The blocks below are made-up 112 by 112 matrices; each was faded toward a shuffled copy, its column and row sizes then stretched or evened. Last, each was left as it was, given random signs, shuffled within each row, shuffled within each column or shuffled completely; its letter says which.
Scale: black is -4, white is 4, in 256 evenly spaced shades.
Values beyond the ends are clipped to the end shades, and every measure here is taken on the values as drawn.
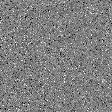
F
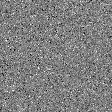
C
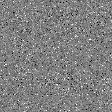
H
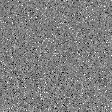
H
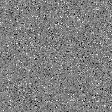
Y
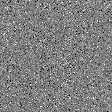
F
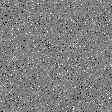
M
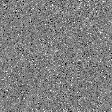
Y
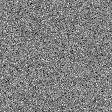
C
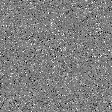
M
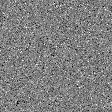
C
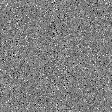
F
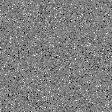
H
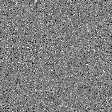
H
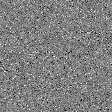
M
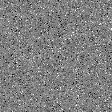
F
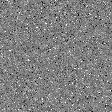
C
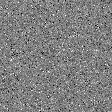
C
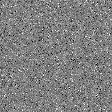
F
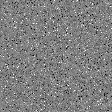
F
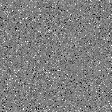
Y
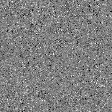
H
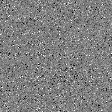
H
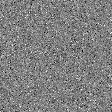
F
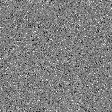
M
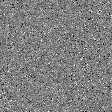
F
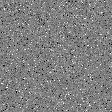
C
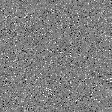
Y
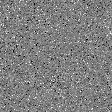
C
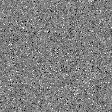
H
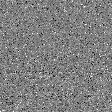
M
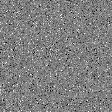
Y
